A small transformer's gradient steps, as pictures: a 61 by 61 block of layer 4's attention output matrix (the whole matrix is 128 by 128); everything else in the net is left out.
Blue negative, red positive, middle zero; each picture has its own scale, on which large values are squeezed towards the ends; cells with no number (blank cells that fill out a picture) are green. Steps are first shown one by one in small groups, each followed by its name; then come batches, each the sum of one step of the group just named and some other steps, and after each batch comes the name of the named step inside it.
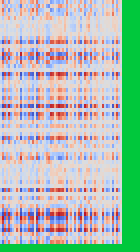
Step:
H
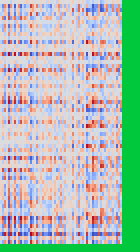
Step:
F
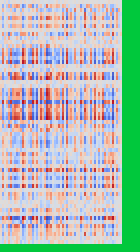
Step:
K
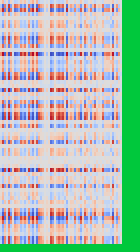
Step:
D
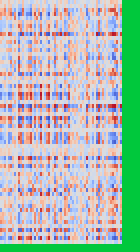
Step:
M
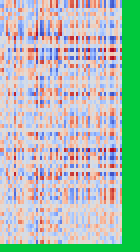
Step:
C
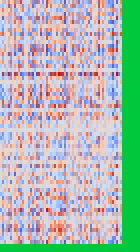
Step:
M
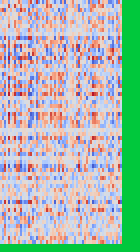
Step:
D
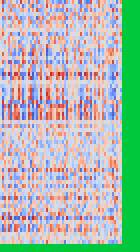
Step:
K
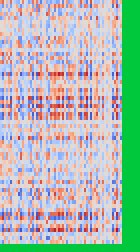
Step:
H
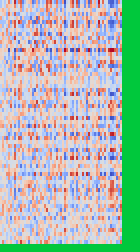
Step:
C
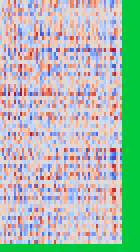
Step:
C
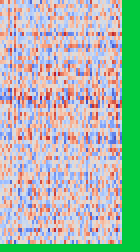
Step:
M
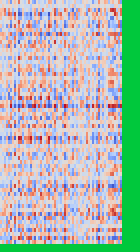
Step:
M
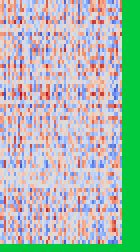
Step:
M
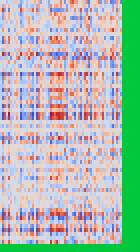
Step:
H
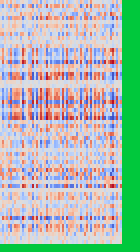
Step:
K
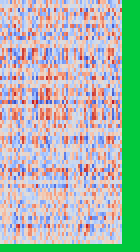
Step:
K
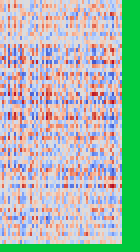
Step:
K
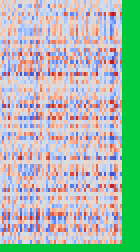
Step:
H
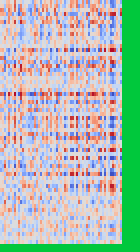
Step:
C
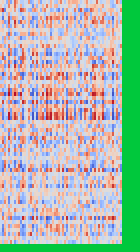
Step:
K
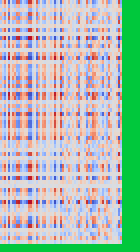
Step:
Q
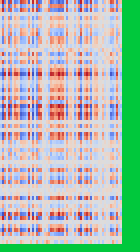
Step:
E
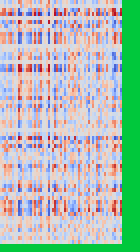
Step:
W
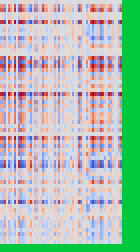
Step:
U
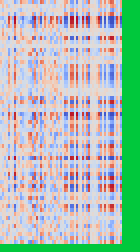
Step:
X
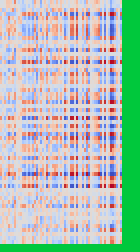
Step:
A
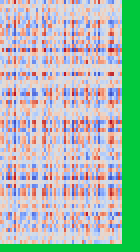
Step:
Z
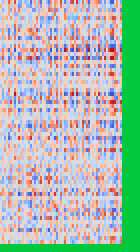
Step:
Z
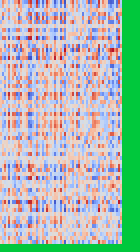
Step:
Q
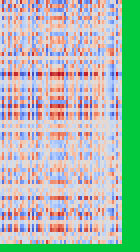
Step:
E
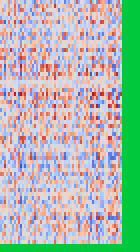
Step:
U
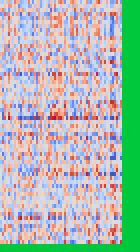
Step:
A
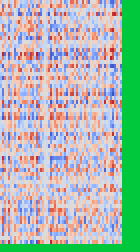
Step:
W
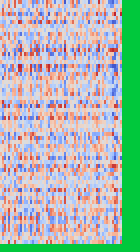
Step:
W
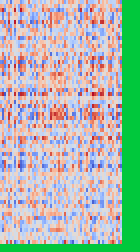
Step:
U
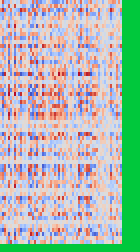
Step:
E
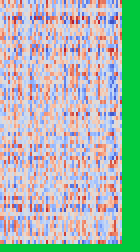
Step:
X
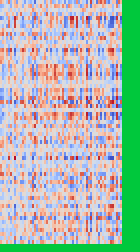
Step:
X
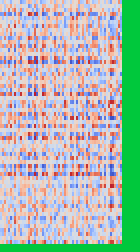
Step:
A
